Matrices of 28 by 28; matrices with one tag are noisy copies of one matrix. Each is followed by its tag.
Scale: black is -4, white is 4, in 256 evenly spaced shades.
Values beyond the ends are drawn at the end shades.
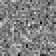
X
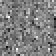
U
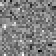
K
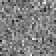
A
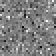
U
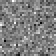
X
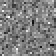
U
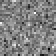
X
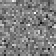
X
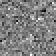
A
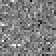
X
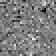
A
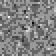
U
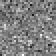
K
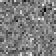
A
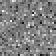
X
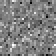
X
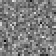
X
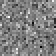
U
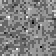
U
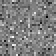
X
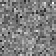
A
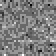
K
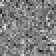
K
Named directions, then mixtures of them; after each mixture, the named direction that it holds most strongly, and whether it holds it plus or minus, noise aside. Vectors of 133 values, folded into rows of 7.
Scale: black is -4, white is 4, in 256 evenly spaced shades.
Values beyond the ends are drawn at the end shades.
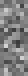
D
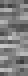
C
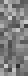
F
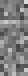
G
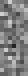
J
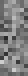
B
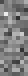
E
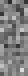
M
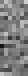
C, minus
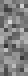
D, minus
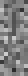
B, minus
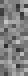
G, plus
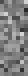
E, plus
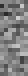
C, plus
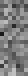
F, plus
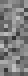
B, plus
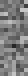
G, plus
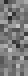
F, minus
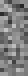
J, minus
